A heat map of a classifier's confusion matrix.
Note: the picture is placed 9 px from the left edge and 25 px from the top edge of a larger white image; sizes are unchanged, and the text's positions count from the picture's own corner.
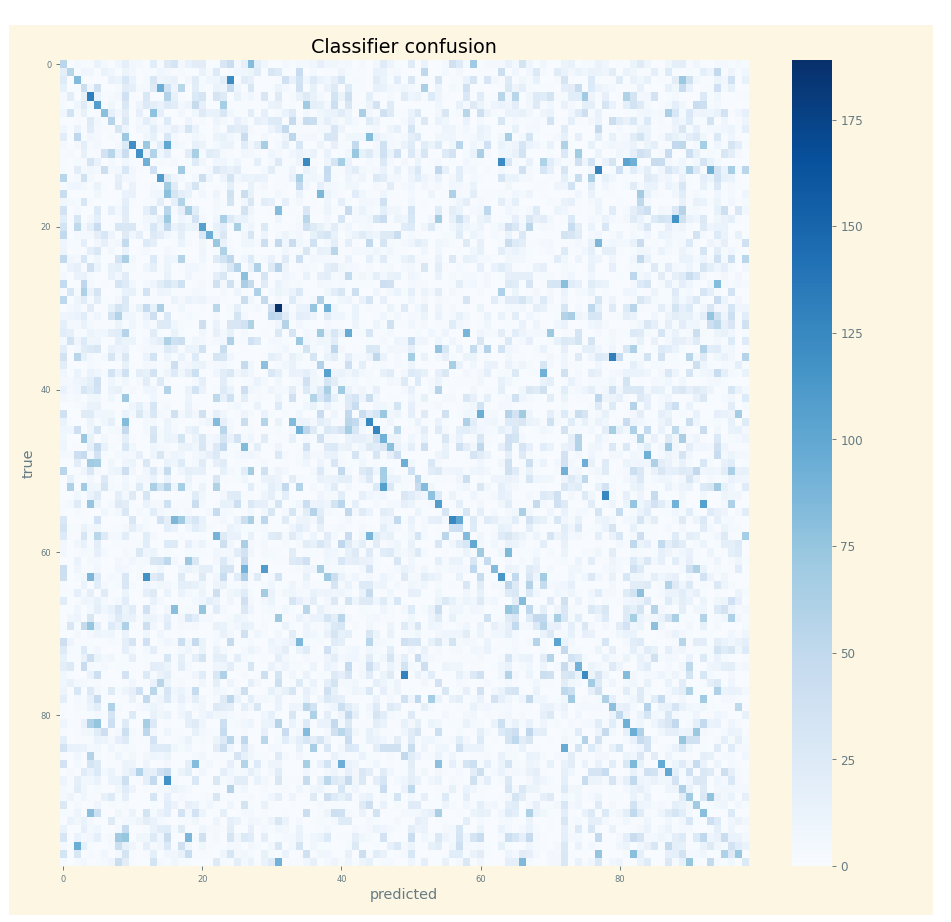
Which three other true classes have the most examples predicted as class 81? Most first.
12, 75, 4
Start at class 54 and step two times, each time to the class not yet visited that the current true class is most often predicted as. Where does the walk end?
4
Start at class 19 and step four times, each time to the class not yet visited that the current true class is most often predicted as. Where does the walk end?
24
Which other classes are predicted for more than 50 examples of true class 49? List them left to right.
4, 5, 75, 85
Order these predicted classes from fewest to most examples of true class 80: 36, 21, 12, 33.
12, 21, 33, 36
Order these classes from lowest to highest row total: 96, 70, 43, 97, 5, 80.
70, 80, 96, 97, 5, 43
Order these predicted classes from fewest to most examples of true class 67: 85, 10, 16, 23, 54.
23, 10, 54, 85, 16
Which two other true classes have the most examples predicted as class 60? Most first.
43, 11
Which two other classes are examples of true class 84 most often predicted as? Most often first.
72, 36
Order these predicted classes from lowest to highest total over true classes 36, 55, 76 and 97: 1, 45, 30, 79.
1, 30, 45, 79
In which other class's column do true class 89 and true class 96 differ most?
2
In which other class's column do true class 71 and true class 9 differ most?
34
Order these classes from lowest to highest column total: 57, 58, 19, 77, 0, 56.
56, 57, 58, 19, 77, 0
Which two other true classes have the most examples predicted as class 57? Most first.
56, 10
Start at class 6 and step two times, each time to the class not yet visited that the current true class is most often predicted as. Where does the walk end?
77
